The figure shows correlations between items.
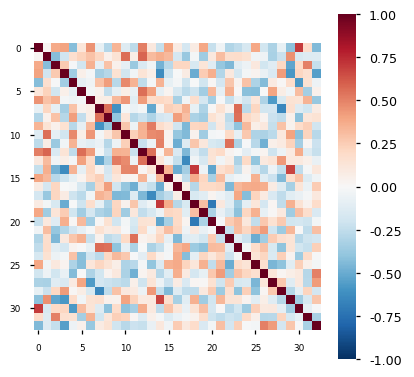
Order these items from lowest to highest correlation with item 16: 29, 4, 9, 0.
29, 9, 4, 0
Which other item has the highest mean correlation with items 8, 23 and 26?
16
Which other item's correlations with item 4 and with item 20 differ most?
14
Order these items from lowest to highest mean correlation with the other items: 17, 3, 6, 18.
17, 3, 18, 6
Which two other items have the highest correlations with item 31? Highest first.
2, 6
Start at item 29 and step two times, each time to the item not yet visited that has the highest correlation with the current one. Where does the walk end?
18
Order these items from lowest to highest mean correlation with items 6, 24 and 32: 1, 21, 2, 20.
20, 2, 1, 21
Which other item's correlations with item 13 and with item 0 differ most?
25
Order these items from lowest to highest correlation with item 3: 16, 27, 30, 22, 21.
21, 27, 16, 22, 30
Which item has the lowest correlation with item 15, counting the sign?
28
